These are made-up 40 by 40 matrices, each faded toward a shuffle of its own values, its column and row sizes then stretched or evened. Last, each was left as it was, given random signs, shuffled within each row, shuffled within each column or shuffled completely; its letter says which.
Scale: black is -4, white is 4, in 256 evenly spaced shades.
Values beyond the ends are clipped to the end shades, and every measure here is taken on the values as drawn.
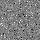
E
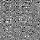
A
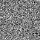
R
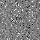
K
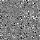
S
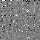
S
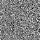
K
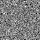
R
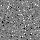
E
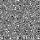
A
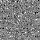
R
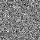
R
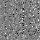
K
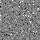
E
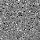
R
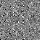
S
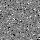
E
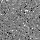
E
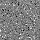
E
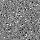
E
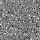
E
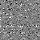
S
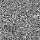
S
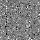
K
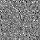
A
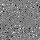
R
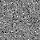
K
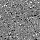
E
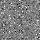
K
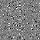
A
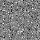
K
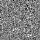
K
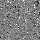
K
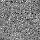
R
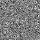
S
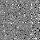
S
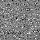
R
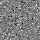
E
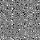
A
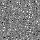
K
